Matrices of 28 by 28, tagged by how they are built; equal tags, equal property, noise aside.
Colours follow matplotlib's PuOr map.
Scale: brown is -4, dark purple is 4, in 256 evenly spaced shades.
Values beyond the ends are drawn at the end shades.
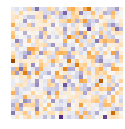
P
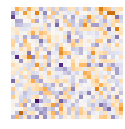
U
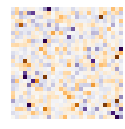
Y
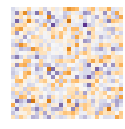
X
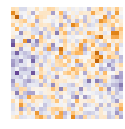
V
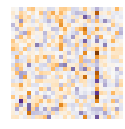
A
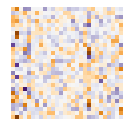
A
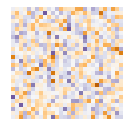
P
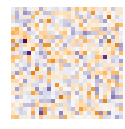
P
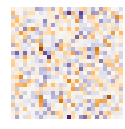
X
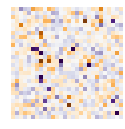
Y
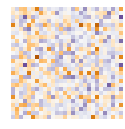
X
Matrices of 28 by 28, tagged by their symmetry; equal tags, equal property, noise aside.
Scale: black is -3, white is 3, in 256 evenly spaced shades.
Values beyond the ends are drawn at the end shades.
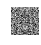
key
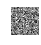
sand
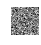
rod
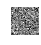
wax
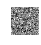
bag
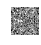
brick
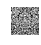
key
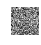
sand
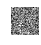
bag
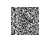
brick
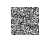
rod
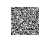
bag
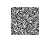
wax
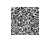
bag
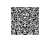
key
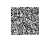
sand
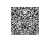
key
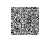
brick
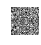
brick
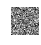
sand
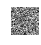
bag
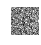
brick
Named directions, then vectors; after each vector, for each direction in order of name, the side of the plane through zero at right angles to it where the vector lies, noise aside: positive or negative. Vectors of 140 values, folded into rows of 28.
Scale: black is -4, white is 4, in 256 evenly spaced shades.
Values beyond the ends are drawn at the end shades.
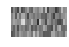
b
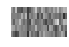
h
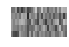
positive, positive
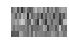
positive, positive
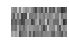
negative, negative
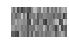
positive, positive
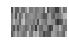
positive, negative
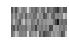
positive, negative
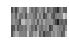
positive, negative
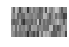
negative, positive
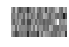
negative, positive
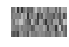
positive, positive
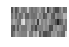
positive, negative
